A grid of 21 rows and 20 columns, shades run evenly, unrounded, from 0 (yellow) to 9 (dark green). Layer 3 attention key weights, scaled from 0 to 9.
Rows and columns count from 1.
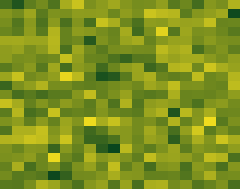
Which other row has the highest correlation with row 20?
14
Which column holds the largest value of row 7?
11
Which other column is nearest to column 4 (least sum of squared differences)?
3
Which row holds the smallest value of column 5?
18
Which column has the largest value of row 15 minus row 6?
15
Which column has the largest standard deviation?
5
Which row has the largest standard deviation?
9
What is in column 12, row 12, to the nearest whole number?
6
